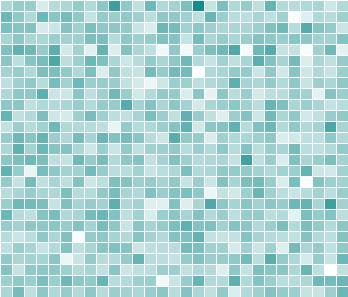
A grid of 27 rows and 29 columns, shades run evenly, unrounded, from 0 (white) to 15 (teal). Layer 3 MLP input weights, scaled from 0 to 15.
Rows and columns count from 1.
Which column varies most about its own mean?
26
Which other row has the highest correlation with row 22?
18
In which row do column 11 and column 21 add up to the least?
25
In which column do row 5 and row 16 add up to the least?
14
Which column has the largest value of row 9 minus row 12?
10
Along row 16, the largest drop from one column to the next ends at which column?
27
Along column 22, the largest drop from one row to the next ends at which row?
7
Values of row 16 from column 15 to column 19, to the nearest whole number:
5 8 5 5 7
